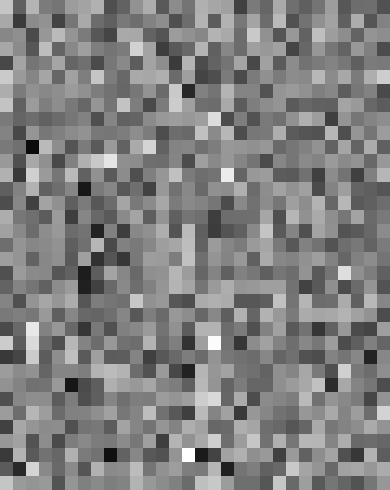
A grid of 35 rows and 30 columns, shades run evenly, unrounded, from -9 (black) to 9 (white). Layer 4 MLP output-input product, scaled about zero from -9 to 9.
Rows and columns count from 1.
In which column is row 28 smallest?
6
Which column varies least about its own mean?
4
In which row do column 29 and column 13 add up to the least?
26
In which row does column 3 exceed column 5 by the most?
25
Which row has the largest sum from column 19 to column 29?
23
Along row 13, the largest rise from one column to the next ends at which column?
3
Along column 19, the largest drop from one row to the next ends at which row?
30
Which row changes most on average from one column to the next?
33
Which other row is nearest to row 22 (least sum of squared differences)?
35
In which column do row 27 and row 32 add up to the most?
27
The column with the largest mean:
17
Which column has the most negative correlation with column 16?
15
